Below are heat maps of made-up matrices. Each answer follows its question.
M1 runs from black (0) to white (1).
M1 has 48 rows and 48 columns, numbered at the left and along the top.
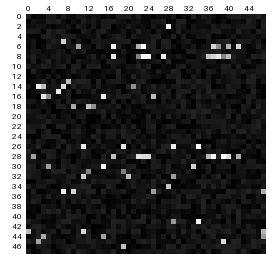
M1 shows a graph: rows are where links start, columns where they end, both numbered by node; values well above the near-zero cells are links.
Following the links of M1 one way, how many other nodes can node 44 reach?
12
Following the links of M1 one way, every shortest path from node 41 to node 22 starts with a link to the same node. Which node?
node 34
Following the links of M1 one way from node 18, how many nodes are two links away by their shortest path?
1
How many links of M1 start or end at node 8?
11
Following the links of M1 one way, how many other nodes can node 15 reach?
9
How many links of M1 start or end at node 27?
1
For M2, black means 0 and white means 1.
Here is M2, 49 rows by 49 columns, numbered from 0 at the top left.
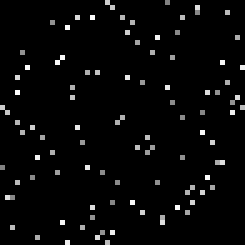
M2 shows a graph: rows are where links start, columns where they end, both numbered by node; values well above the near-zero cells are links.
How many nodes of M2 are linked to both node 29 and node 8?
1
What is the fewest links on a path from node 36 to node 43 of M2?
3
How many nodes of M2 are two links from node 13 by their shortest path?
1
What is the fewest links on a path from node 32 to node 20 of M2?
5
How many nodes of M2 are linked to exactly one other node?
2
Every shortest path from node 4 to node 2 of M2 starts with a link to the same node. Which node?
node 26
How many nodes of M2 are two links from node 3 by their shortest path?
5
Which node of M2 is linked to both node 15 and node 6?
node 25
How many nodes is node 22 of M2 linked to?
3
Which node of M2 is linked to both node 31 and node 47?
node 7
